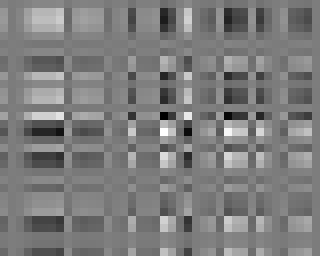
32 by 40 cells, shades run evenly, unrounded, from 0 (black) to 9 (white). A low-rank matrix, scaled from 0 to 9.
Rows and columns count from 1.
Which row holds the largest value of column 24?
15
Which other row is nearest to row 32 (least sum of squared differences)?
29
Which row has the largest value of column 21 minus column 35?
17
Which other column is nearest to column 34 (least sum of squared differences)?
9
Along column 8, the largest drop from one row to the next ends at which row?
16
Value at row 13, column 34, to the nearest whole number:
4
